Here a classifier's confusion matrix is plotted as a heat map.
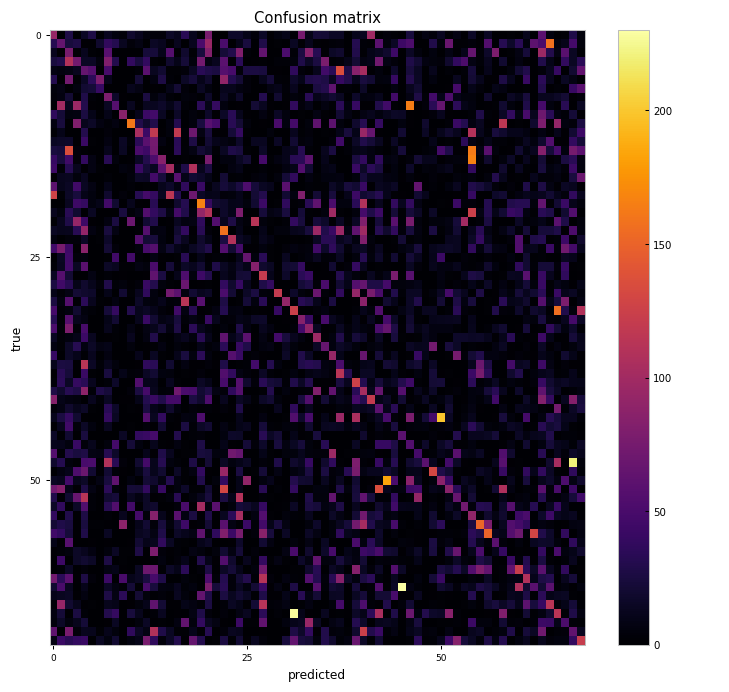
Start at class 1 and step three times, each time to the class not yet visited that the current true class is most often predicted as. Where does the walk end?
44
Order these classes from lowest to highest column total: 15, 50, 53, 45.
53, 45, 15, 50
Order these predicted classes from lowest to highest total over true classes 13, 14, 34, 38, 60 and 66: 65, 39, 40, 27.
65, 40, 39, 27
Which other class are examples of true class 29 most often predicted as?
39
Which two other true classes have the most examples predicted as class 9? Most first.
55, 61
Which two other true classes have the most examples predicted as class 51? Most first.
65, 1
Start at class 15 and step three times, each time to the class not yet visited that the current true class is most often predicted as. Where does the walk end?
41
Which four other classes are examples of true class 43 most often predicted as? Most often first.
50, 39, 37, 46
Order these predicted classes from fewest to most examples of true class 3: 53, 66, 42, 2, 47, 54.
54, 47, 66, 53, 42, 2
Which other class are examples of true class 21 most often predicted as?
26
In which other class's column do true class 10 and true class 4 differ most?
37
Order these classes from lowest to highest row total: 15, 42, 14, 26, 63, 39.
42, 63, 26, 15, 39, 14
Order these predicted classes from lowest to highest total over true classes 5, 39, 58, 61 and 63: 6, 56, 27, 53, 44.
53, 56, 6, 44, 27
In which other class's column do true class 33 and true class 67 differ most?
40
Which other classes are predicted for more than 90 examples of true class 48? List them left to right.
7, 65, 67
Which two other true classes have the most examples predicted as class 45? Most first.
62, 40
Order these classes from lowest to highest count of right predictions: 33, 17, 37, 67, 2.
17, 37, 67, 2, 33
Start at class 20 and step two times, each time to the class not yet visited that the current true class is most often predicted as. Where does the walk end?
24
